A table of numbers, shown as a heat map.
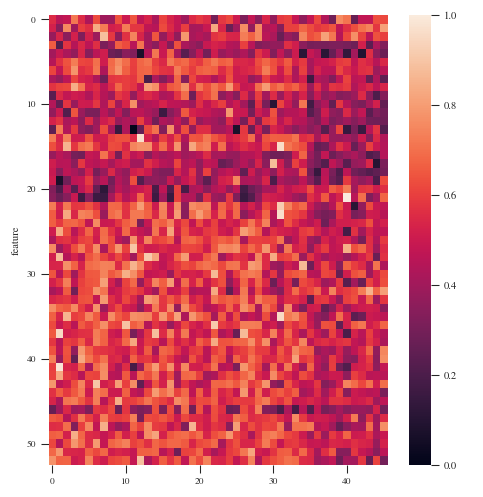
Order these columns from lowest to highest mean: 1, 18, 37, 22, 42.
37, 42, 1, 18, 22
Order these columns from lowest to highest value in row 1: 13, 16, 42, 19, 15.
19, 13, 16, 15, 42
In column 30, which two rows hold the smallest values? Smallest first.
10, 19
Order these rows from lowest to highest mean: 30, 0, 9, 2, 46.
46, 9, 0, 2, 30
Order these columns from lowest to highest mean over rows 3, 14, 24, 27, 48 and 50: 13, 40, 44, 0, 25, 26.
44, 40, 13, 26, 25, 0
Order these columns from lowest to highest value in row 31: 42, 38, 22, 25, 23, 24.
42, 24, 38, 25, 22, 23
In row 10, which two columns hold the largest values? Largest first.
11, 34
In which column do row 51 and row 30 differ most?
22
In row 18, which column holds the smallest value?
36
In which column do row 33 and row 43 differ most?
6
